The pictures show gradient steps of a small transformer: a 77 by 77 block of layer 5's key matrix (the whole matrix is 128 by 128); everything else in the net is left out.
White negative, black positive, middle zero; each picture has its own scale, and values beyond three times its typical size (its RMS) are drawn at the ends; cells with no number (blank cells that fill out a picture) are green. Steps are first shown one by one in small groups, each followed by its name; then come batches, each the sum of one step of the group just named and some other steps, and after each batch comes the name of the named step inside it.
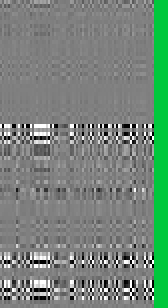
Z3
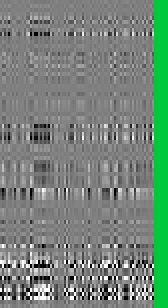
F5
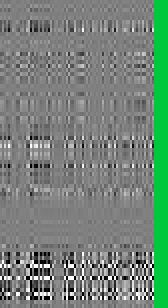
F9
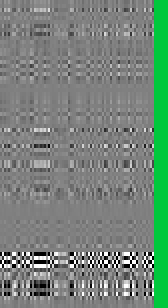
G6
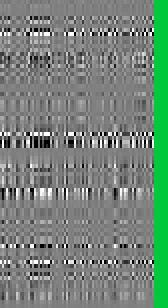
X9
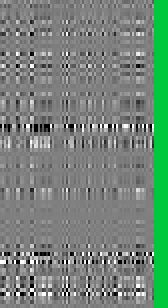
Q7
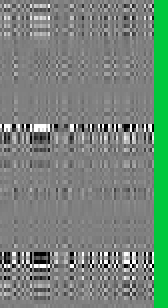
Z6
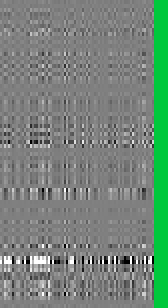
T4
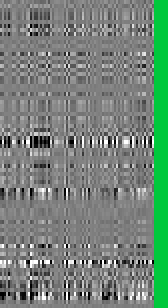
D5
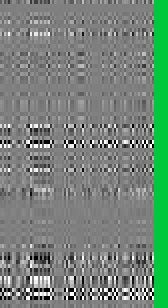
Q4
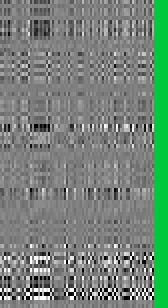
F5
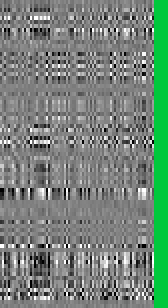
F5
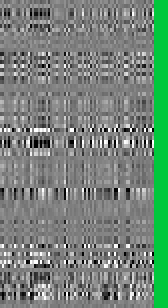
D5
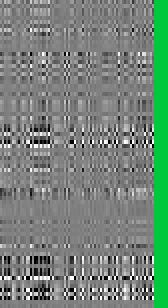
Q4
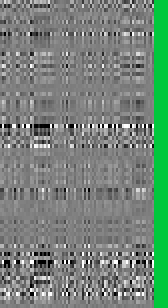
Q7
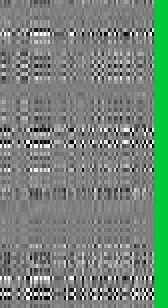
Q4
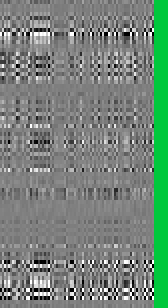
Q4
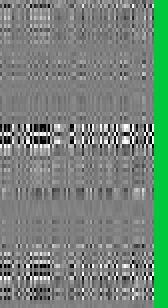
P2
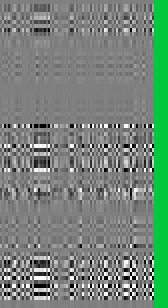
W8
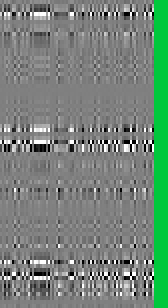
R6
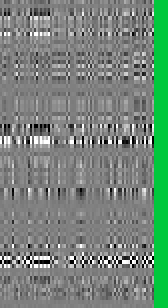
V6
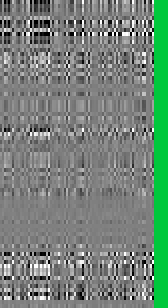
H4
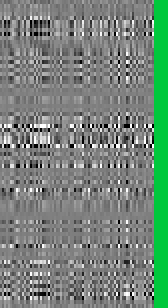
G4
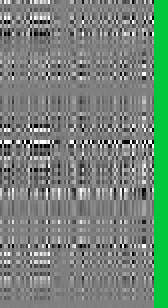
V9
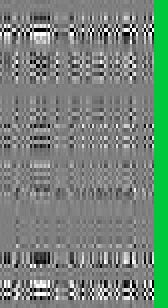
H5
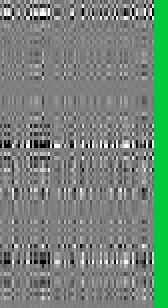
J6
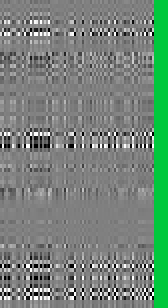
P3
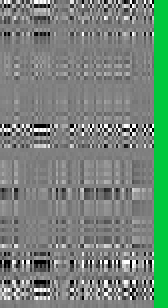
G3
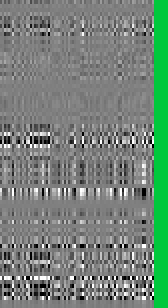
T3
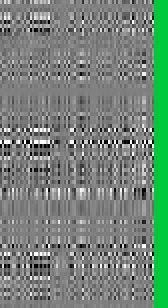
V9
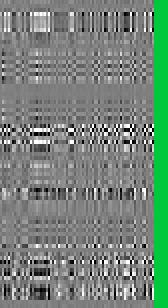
R6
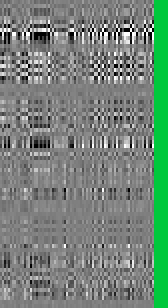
H4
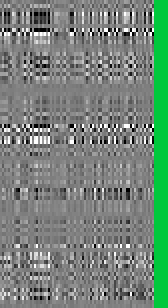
H5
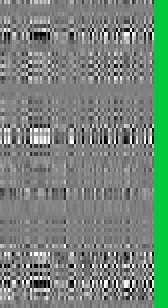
G3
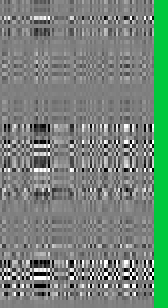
W8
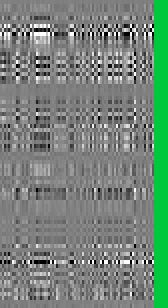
H5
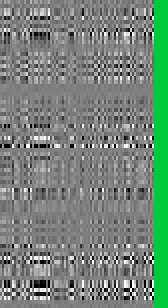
J6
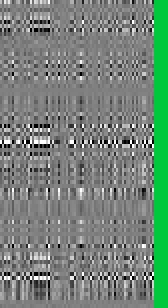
V9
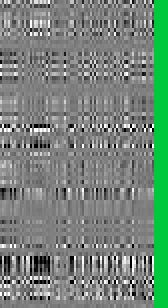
G3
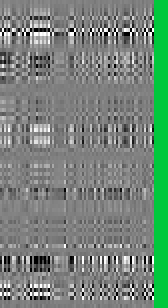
H5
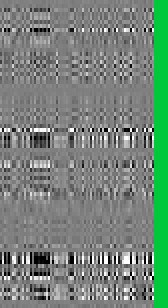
H5
